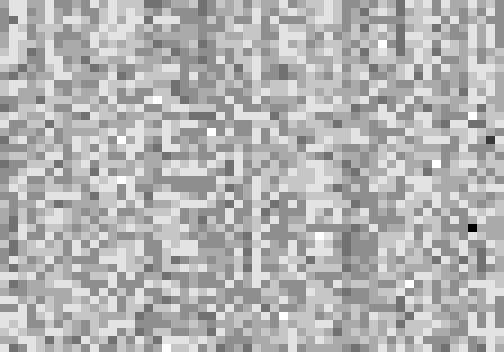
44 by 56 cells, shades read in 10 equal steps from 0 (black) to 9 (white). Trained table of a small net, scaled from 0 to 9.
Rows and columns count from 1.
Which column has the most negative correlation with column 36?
28
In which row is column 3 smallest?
9
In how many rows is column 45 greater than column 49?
13
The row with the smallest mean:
29
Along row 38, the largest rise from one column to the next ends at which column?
46
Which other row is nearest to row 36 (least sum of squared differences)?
27
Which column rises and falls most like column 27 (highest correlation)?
43
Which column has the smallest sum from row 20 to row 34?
39
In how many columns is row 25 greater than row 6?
23
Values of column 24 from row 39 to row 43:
8 4 5 4 7
